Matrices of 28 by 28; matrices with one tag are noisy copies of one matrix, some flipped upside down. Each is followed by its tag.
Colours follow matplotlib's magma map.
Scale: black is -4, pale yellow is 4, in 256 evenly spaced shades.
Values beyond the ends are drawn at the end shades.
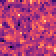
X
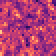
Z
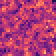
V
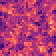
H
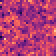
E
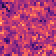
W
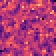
V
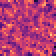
V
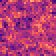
X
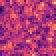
H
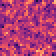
V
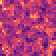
Z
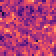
E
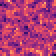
V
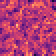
V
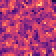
V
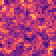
Z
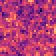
E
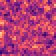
W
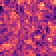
H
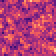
X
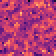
V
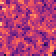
Z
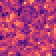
E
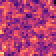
Z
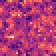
X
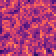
V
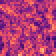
H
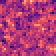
X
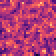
V
